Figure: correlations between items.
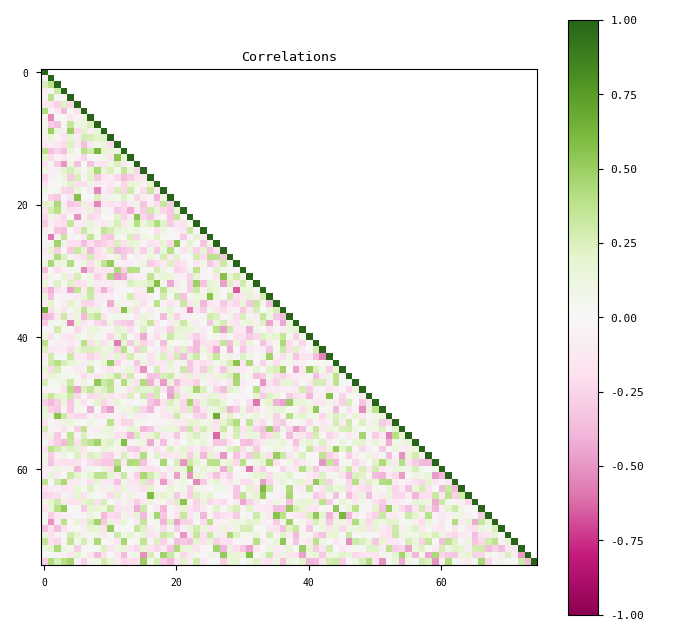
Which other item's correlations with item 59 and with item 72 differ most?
73
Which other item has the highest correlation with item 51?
41
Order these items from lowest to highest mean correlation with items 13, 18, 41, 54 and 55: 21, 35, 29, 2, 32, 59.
21, 2, 35, 32, 29, 59
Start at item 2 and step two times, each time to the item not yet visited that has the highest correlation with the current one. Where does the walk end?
26
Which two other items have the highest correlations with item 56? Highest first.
12, 8
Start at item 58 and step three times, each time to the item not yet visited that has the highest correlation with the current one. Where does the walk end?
45
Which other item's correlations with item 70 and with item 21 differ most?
65
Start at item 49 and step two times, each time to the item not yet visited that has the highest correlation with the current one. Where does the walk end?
34
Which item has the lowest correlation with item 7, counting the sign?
1
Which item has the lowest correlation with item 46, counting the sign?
71
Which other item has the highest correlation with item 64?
16
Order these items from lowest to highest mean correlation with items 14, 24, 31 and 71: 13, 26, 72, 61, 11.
72, 26, 11, 13, 61
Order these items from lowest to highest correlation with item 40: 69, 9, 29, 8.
69, 29, 9, 8
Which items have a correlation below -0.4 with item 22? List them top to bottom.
5, 36, 61
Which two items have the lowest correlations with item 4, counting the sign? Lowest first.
38, 33
